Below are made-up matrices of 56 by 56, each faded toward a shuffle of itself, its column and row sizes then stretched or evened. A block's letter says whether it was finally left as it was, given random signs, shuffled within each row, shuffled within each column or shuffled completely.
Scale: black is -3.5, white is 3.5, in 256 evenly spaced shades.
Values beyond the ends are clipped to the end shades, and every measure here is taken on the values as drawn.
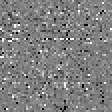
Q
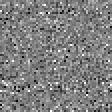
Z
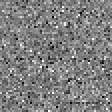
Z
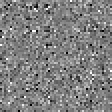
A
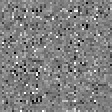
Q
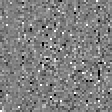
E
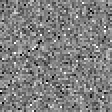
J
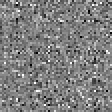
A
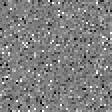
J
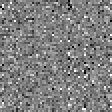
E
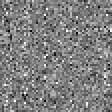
E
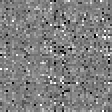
Q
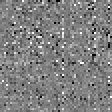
A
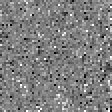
E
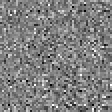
Q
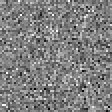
J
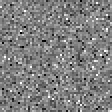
J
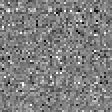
Q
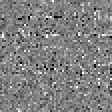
A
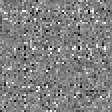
A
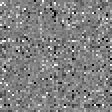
A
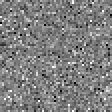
J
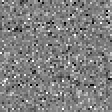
Z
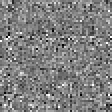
Q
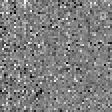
A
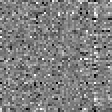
Q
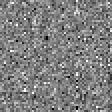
E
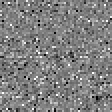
Z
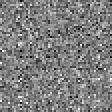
A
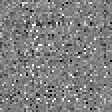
Q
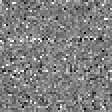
Z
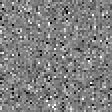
E
